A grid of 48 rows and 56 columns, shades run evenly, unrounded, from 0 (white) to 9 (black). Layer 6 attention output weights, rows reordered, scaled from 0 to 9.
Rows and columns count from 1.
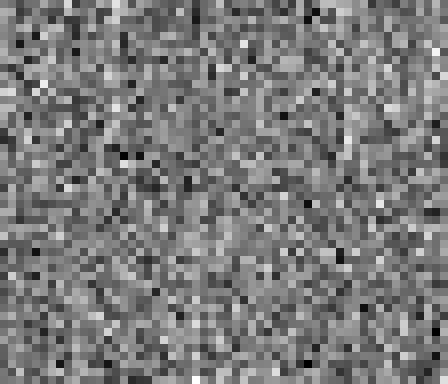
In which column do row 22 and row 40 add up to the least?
13
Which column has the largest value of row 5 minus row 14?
49
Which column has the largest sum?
18
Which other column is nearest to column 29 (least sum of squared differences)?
35
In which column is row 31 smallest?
28
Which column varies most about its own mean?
55
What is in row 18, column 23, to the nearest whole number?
4
